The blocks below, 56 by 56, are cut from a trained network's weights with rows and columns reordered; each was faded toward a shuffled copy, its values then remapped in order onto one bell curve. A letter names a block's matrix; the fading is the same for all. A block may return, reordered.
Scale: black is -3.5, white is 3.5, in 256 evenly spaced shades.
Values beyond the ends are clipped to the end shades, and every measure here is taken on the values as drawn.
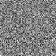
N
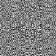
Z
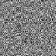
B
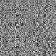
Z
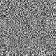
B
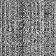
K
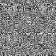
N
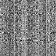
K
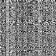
K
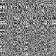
Z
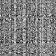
K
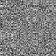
B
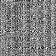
K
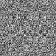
B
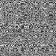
N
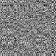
B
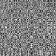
Z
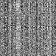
K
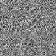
B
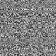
N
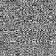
N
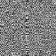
B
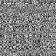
N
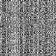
K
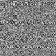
N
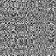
Z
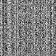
K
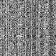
K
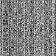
K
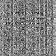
K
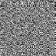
B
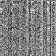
K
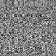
B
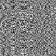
B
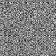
N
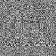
N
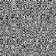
Z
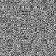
B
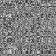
B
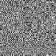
B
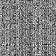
K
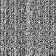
K
